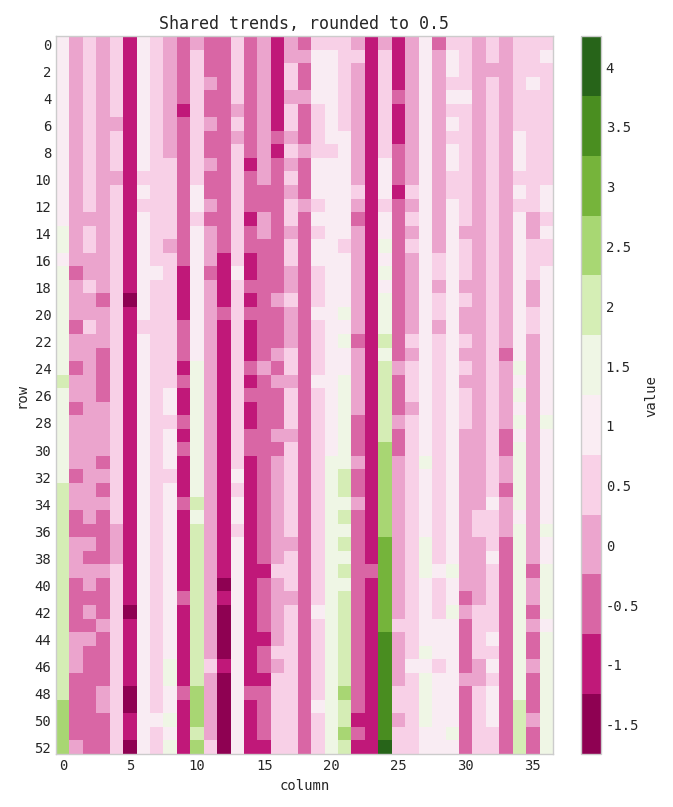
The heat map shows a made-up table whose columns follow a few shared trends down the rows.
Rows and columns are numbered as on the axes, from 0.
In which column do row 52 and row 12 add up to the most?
24
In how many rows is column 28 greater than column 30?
27
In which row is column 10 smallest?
0
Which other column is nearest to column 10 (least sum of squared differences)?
21
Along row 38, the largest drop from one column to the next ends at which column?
25
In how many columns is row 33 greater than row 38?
3
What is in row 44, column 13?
1
